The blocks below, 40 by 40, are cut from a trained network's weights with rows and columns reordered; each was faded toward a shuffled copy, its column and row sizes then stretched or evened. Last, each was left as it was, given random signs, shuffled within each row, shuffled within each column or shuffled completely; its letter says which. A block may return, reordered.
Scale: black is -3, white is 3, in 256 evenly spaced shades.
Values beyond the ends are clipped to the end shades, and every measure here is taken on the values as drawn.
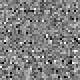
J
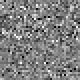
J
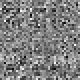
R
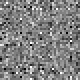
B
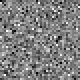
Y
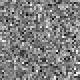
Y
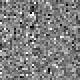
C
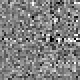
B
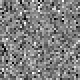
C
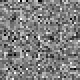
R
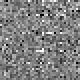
B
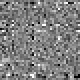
R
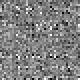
B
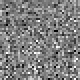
R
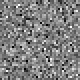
Y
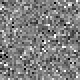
Y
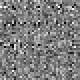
B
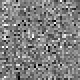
R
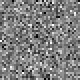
C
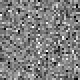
C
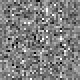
C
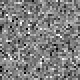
Y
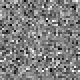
J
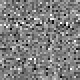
J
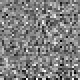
R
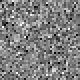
Y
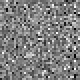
C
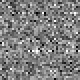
J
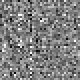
B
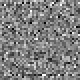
J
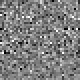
J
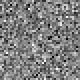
C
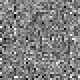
R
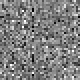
C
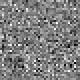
R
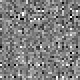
R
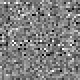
J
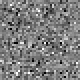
B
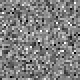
Y
